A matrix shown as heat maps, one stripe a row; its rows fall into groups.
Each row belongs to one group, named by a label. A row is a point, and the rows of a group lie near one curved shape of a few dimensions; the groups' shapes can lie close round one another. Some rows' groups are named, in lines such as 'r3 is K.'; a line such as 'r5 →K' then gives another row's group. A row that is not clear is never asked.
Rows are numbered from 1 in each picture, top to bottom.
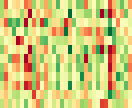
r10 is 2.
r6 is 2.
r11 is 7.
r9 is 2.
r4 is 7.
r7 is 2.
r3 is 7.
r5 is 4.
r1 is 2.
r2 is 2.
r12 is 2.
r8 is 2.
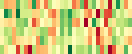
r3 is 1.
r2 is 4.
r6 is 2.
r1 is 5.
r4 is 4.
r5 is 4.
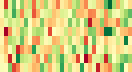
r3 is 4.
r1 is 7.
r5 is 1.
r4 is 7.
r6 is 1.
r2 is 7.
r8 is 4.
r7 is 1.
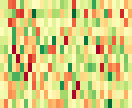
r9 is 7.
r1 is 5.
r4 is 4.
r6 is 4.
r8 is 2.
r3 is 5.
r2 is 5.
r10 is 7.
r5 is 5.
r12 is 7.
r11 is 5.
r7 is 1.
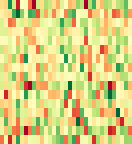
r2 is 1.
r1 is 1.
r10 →2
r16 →7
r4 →5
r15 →2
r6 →2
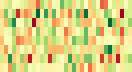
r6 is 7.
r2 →5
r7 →2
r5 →5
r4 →5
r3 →7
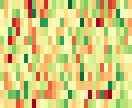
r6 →7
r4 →1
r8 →5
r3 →4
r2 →5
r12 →1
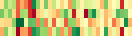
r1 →5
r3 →1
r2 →1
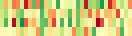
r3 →4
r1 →2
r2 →4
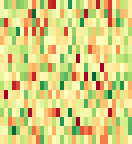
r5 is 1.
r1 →4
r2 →5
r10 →4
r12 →5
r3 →2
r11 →7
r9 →1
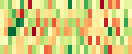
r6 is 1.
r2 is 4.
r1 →2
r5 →4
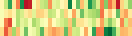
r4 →7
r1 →2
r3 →7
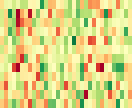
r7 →4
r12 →5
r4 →1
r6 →1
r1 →4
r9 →2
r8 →4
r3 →1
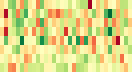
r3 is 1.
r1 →4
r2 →7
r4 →7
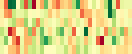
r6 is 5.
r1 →7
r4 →5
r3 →4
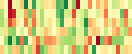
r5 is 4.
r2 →5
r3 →5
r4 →1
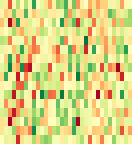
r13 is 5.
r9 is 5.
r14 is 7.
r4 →4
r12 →1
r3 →7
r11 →4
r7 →1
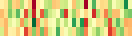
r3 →5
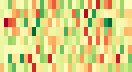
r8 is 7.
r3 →7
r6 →2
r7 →2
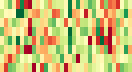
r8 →7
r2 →1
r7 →7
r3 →5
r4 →2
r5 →4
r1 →2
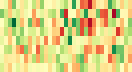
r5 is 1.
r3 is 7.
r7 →2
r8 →5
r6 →4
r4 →4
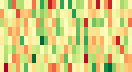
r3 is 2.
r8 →7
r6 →5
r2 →5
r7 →5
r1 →4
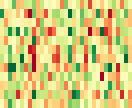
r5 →5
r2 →2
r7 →1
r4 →4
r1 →4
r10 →7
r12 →1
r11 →5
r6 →1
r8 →7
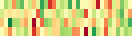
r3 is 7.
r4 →1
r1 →4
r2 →2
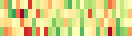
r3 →5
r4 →2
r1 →1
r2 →4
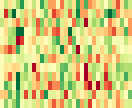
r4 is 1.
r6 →7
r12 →4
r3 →2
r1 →4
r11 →7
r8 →1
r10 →4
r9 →1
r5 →1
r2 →7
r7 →4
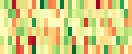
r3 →5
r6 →5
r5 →1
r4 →1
